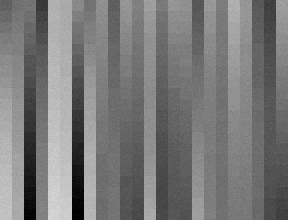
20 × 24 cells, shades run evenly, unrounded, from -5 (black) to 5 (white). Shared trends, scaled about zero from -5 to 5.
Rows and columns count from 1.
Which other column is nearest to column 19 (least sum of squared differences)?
9
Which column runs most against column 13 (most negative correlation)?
23
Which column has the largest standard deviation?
7
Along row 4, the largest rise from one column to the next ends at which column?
5
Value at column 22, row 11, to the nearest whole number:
-1
